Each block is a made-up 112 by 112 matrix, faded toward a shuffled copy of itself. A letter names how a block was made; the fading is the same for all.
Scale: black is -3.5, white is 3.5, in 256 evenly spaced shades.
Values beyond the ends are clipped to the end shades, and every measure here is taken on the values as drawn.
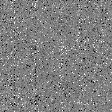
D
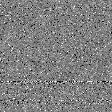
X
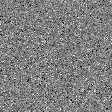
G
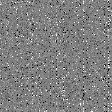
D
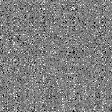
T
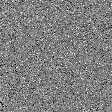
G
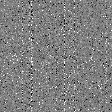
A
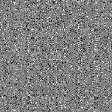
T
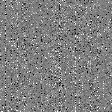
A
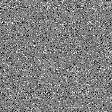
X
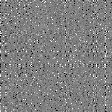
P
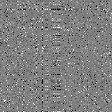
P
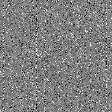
A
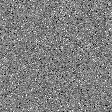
G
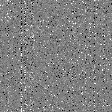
D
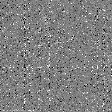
D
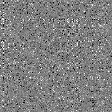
T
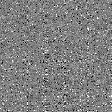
T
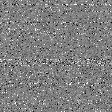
X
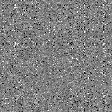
T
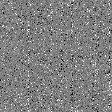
D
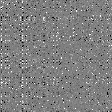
P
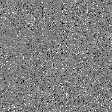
D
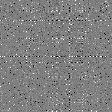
P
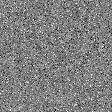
G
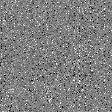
D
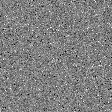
G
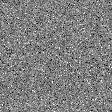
G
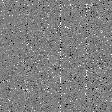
D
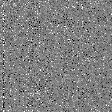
D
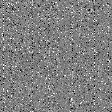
A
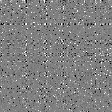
P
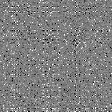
P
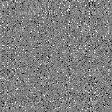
T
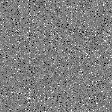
D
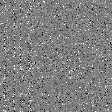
D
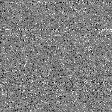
X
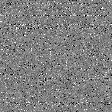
X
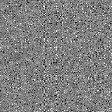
T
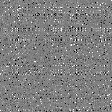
P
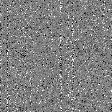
A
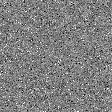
G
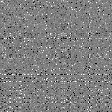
P
